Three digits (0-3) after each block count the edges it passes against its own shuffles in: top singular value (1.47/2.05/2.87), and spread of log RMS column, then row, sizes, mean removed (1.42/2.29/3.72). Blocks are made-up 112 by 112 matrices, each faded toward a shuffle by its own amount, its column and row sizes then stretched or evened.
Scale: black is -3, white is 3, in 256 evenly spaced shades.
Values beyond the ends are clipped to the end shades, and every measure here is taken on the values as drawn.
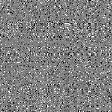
2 1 2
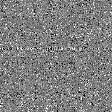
1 1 1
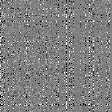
2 3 2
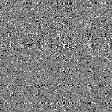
2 1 2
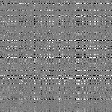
3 2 3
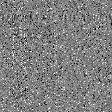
1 1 0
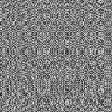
3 2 0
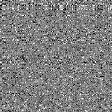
2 0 2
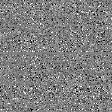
0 1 2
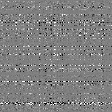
2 2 3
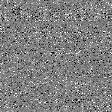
1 0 2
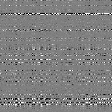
3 1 3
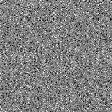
2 0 0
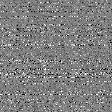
0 0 3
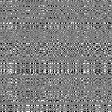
3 1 3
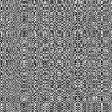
3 3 0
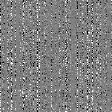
0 3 1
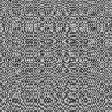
3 0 2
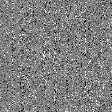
1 2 0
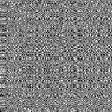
3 1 2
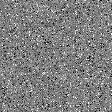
0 1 0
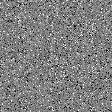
0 1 0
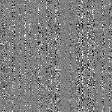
0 3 1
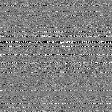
2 0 3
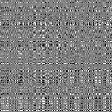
3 2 3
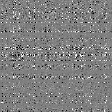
2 2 3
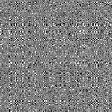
3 2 2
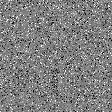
1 0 0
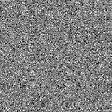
2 0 1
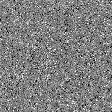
1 0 0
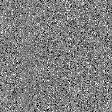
0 2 0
